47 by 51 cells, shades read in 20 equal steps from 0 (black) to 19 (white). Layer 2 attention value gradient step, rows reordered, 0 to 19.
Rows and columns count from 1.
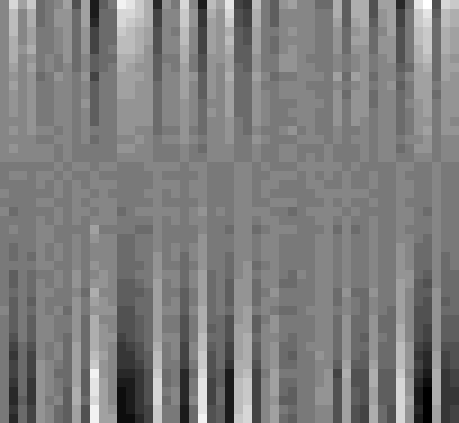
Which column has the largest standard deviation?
48
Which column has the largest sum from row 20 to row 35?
23
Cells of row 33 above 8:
33
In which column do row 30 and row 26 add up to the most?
11
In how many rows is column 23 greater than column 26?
29
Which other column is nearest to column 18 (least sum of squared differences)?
45
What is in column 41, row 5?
12
